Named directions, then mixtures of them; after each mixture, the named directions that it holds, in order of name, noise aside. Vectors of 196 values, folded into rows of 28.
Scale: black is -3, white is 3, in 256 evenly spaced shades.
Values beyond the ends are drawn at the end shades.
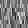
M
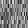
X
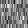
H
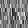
M.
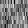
H, X.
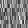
M, X.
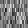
H, M.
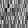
M, X.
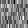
H.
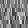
M.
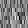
M.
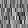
M.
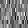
M, X.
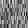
X.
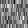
H.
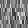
M.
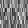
M, X.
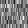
H.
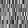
M, X.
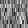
H, M.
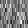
H, M.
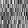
X.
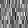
M, X.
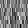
M.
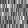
H.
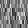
M.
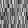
M, X.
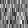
H, M.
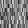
M, X.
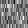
H.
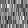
H.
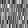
H, X.
